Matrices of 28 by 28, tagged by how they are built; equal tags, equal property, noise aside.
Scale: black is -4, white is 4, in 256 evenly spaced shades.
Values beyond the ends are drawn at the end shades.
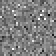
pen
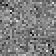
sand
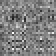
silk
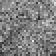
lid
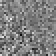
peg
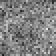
lid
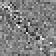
sand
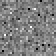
pen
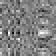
silk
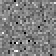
pen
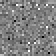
pen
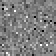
pen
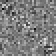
sand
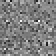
silk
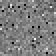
pen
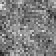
lid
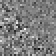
peg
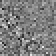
peg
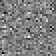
silk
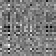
silk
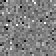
pen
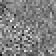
peg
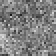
lid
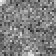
lid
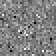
pen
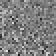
peg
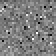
pen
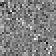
sand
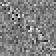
sand
